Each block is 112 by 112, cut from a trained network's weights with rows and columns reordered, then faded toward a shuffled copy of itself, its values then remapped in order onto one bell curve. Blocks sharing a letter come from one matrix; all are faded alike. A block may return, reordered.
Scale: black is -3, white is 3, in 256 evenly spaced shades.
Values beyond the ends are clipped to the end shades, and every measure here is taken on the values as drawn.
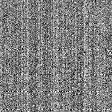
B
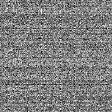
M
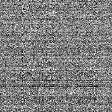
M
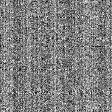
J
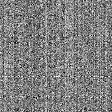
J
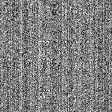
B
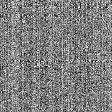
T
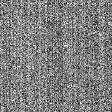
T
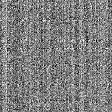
B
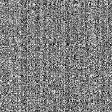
T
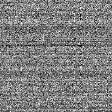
M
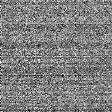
M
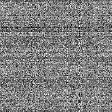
M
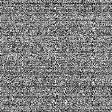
M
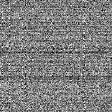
M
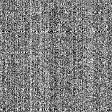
B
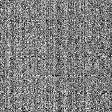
T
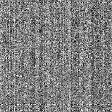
T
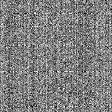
T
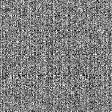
T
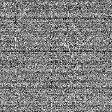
M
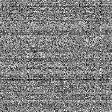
M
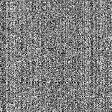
J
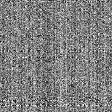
T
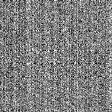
J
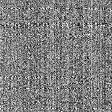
J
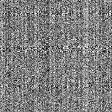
J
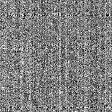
J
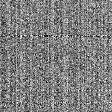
J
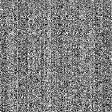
T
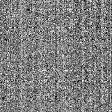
T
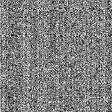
T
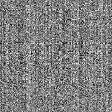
T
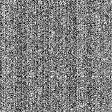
B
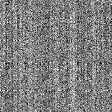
B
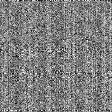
T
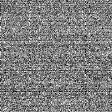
M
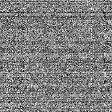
M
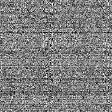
M
